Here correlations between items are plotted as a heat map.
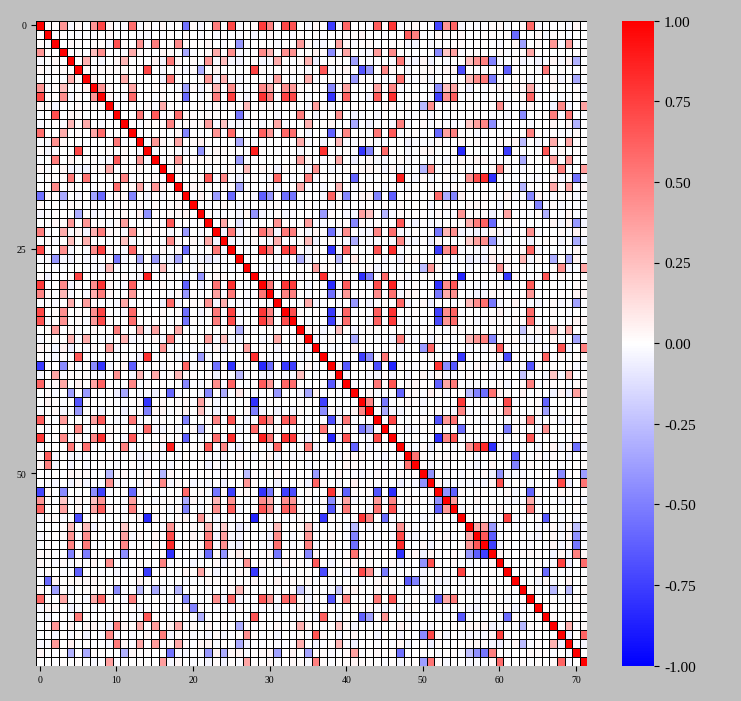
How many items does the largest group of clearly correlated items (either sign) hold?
20
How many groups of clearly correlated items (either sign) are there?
7
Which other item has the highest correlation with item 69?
10
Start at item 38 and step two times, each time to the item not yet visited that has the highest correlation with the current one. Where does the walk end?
19
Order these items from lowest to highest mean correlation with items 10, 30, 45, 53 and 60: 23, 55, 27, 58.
55, 58, 27, 23
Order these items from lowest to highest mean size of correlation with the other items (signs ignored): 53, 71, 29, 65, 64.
65, 71, 53, 64, 29
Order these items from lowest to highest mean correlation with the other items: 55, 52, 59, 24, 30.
52, 59, 55, 24, 30
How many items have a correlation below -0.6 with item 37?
3
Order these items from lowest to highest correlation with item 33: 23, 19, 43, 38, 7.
38, 19, 43, 7, 23
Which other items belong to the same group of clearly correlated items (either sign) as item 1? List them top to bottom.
48, 49, 62
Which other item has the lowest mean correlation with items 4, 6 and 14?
59
